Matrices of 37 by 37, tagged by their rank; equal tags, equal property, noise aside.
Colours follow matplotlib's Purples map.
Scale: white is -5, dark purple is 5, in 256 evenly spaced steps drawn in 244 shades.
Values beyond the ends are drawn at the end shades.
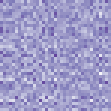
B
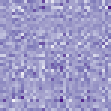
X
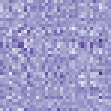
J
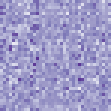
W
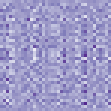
B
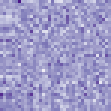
X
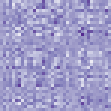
J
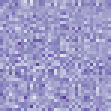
W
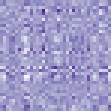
B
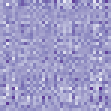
B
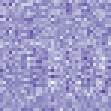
W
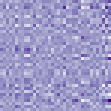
B
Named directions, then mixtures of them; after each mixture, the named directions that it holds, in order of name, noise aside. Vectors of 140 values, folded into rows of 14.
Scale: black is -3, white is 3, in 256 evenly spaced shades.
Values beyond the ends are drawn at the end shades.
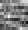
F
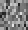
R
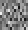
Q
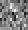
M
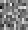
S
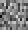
Q, R, S.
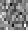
R.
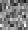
F, M, R.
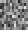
S.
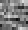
F.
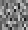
Q.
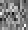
M, Q.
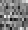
F, Q, S.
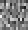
Q, R, S.
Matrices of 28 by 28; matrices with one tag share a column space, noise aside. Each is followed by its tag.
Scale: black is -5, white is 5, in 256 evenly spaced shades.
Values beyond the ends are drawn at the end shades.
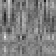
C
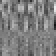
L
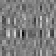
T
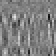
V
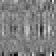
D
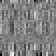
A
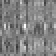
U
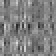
U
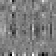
D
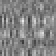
T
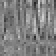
C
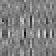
T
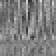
C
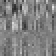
L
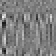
V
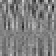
L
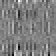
A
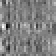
U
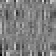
A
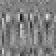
V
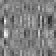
T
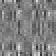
A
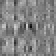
U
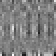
D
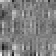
A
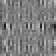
U
